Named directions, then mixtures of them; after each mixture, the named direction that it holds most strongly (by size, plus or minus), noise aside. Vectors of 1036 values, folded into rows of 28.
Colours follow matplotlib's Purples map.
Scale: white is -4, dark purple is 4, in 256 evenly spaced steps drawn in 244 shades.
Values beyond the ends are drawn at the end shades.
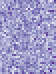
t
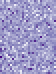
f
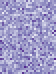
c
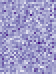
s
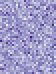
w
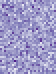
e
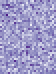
e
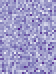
c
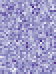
e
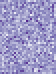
s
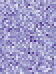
w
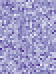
c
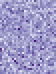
f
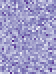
t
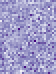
s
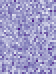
t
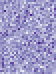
s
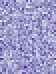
c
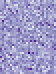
f
